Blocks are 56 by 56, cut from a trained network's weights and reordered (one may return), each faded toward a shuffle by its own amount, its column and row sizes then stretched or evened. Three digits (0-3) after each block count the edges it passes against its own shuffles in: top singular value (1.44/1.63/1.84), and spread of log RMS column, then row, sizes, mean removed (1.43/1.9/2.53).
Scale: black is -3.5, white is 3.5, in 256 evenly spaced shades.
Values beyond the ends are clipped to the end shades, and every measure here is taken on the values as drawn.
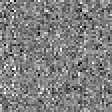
0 2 1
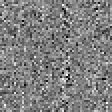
0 2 0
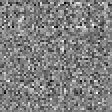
1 0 2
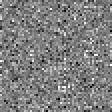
1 2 1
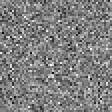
2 0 0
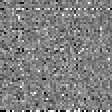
3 1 2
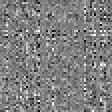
2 3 1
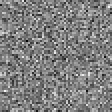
2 0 1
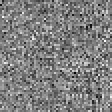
1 0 0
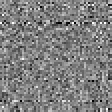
1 0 2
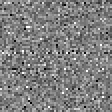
0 0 1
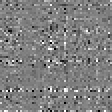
0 2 3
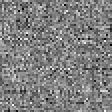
1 0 1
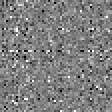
1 2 1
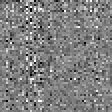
2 3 2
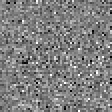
0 1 2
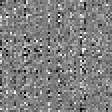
0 3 2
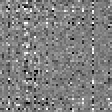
1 3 2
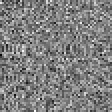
2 0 0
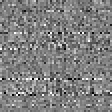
2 0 3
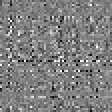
2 2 3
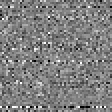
2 0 3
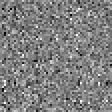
0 2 0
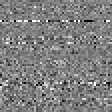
1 0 3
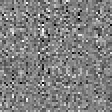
1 3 1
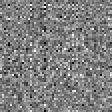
2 1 2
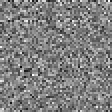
3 0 1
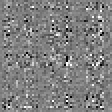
2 3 2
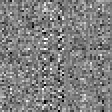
1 3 0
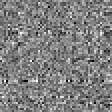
3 0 2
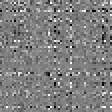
3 3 3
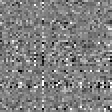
2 2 3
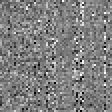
0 3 0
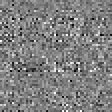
2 1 3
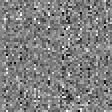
0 3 1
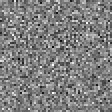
0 0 1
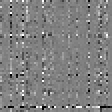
3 3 2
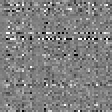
3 2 3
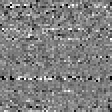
0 0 3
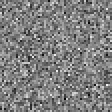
0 0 0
